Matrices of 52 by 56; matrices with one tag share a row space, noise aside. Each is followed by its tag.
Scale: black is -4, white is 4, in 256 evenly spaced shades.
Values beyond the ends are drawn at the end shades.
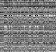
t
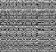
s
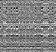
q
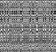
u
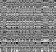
q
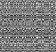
s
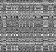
q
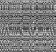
u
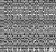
t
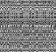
u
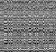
t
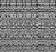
s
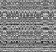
q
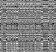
q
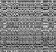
q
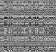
t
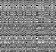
s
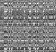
t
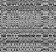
q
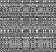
u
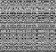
s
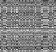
q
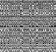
u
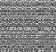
s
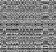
q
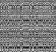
u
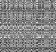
s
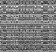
q
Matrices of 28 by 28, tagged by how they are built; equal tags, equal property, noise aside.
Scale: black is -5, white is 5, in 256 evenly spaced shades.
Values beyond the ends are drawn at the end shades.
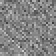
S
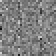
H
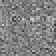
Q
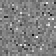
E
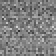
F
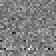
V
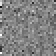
H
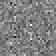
H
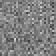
Q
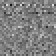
V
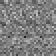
F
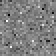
E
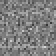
F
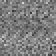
F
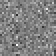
H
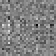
Q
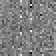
H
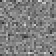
V
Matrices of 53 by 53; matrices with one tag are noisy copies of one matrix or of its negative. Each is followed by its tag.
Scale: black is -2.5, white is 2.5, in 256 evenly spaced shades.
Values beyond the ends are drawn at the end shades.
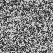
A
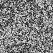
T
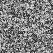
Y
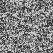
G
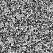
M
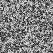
M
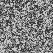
T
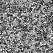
G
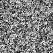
G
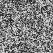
T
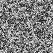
Y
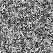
Y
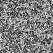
Y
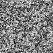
G
